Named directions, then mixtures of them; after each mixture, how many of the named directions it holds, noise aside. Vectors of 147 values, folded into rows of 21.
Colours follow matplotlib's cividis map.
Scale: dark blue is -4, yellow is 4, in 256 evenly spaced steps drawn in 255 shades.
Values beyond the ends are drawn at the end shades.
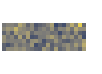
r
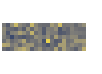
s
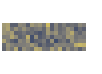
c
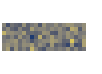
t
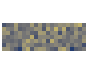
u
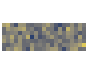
four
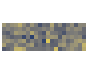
three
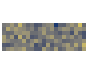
one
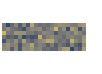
three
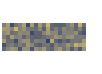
three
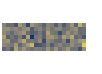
four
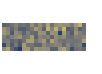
one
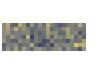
two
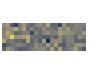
two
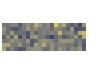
one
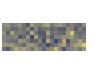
three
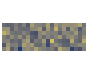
three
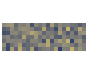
three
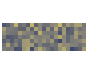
two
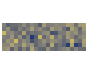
one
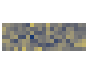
two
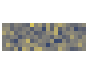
four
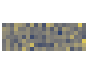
four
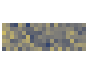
two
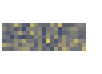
one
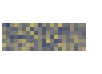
one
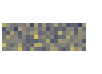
two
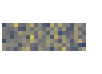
four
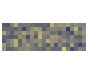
four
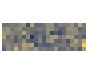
four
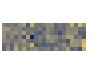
four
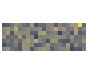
two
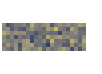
four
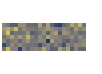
four
